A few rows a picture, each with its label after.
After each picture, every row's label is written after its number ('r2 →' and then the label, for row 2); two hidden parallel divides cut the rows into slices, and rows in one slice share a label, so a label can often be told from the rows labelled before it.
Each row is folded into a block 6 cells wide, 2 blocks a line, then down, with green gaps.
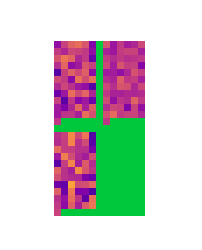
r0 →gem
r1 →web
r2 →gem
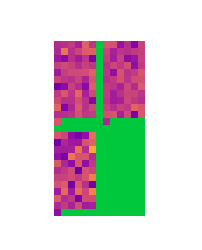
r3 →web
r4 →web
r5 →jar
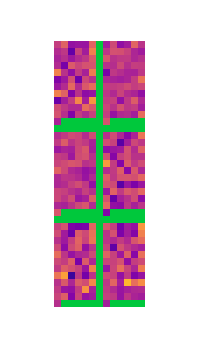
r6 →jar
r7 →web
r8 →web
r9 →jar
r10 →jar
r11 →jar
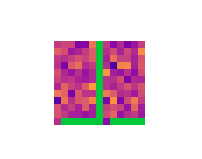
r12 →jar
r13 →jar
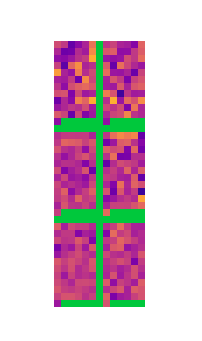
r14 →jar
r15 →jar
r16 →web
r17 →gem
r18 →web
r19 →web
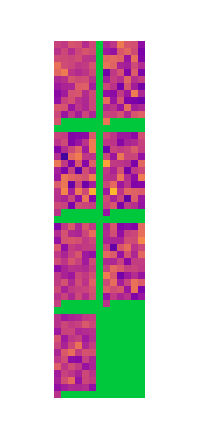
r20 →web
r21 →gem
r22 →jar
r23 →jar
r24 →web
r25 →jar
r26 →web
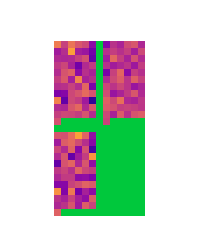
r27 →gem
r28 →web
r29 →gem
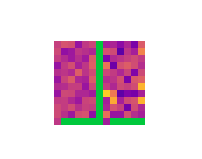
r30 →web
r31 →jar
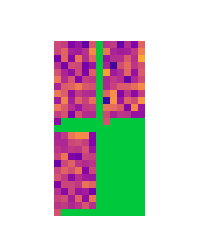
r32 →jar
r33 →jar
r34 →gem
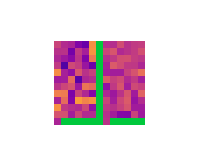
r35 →jar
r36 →web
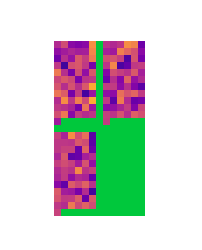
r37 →jar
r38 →gem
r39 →gem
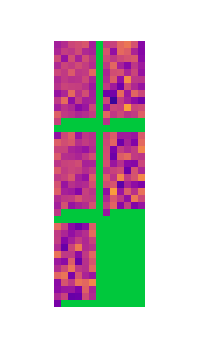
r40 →web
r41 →gem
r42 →web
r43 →jar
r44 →jar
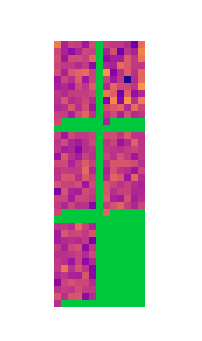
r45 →web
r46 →jar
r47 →web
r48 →web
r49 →web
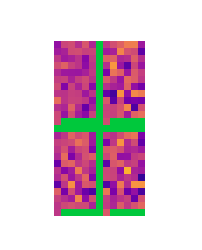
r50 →web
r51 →gem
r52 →gem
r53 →gem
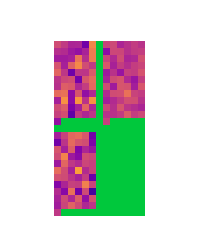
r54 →jar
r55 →web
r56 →gem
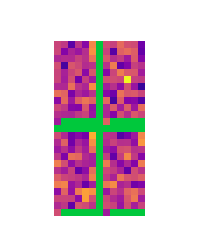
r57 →jar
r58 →gem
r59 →jar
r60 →jar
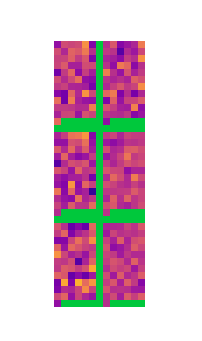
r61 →gem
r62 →jar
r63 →gem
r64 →web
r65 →jar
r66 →web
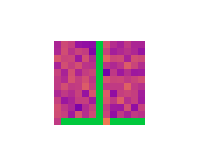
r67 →web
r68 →web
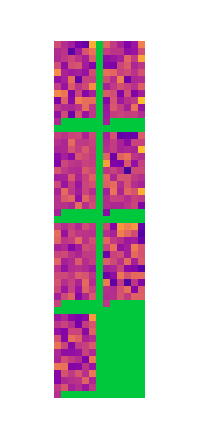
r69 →jar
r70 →jar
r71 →web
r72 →jar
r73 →web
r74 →gem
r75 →jar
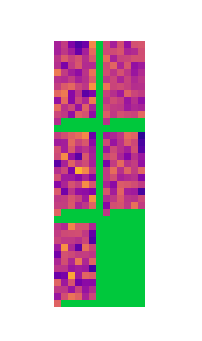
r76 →jar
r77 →web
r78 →gem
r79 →gem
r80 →gem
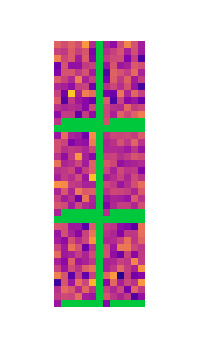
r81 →gem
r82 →gem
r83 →jar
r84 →web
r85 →jar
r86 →jar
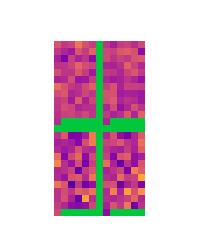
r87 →web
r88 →web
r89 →jar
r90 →jar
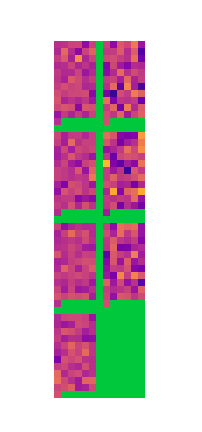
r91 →web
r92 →gem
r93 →web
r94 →jar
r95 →web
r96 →gem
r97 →web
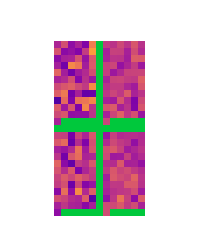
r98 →jar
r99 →web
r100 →jar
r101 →web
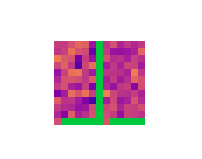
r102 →gem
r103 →web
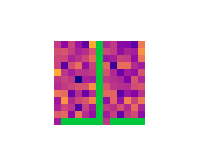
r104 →jar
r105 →jar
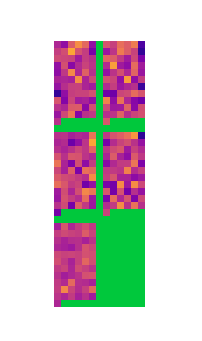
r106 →gem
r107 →gem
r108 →jar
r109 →gem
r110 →web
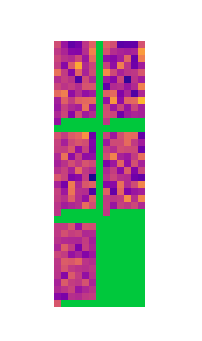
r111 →jar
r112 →jar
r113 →gem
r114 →gem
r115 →web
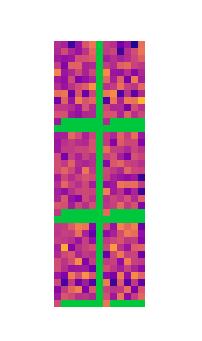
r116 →jar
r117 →jar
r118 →web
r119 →gem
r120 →gem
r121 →gem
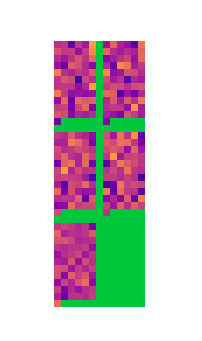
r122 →jar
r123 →jar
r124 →gem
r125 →gem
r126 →web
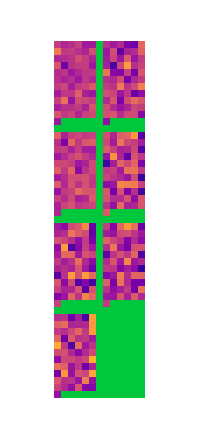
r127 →web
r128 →jar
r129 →web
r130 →gem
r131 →gem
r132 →gem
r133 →jar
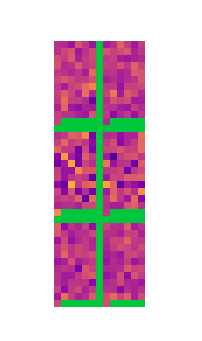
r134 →web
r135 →web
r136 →gem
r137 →jar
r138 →web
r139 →web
